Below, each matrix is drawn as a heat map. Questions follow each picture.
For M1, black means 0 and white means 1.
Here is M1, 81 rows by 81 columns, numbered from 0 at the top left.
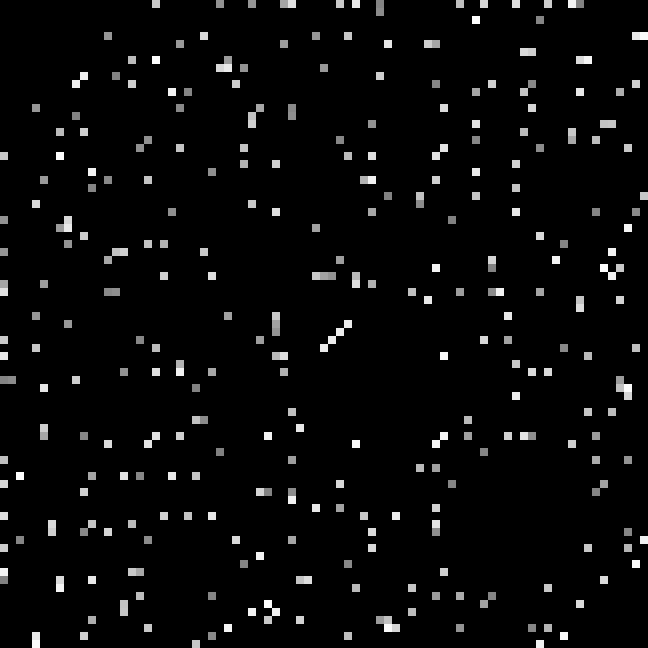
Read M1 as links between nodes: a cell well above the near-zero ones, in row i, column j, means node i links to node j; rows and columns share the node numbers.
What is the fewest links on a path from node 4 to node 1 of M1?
5
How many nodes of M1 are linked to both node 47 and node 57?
1
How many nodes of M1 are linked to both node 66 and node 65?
2
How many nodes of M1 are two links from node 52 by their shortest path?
6
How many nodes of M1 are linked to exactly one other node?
4
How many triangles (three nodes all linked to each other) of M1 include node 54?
2
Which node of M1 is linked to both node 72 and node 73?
node 7
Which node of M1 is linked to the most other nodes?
node 0
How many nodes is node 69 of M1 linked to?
1
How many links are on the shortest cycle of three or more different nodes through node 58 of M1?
6
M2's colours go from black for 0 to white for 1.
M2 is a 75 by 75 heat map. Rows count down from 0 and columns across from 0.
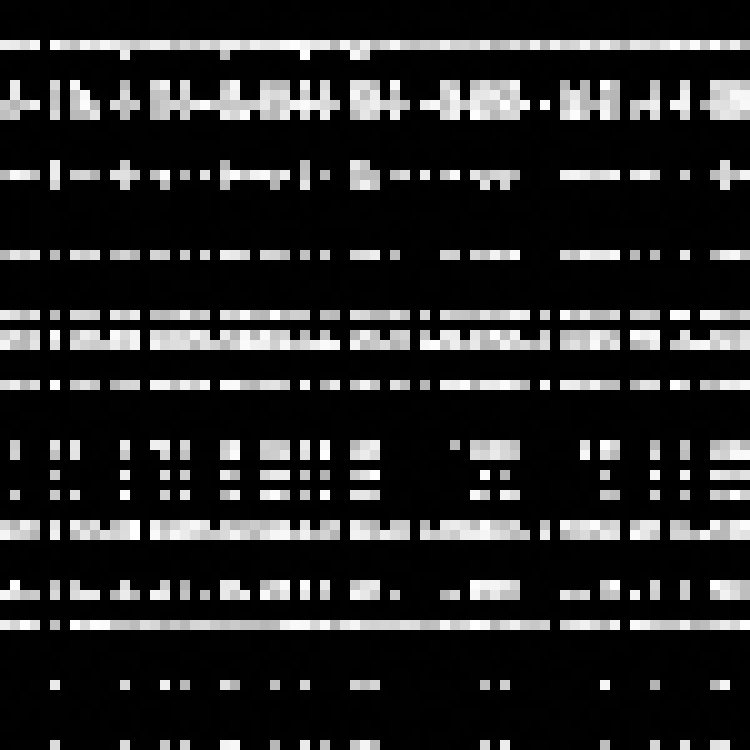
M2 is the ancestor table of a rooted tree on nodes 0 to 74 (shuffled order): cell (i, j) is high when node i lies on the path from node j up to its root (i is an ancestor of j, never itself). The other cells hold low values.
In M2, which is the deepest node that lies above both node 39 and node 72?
8
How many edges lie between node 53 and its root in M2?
3
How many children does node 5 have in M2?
5
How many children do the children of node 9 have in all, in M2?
3
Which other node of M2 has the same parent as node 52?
70
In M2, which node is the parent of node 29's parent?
10
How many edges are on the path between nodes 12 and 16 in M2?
2
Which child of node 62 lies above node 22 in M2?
34
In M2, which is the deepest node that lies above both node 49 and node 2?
59
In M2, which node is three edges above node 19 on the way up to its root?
38
